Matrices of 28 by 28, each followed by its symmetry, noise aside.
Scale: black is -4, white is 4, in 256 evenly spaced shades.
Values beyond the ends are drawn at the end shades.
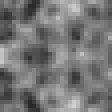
mirrored top to bottom.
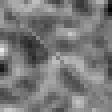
no symmetry.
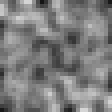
same after a half turn.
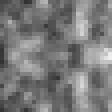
mirrored top to bottom.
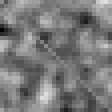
no symmetry.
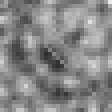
symmetric across the other diagonal.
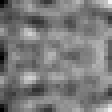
mirrored top to bottom.
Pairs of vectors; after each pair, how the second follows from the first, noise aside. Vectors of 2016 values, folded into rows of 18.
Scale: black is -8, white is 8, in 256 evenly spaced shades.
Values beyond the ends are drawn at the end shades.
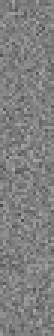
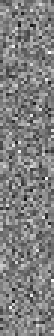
reversed, negated, scaled up.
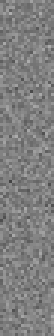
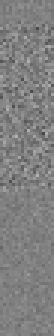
partly zeroed.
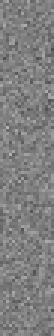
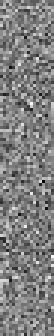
reversed, negated, scaled up.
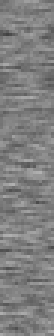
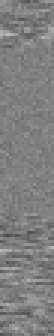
negated, partly zeroed.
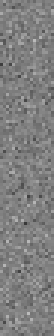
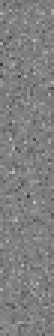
partly zeroed.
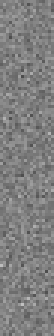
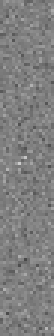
wrapped around, partly zeroed.
